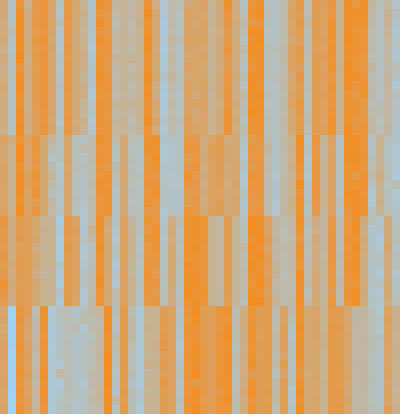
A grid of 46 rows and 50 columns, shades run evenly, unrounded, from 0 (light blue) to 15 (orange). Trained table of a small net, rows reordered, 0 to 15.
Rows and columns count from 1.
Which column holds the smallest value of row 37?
2
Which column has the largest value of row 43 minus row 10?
21
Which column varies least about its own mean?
23
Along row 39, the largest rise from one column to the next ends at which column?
3
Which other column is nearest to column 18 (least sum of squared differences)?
11
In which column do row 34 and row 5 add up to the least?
8
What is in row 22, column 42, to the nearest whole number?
10
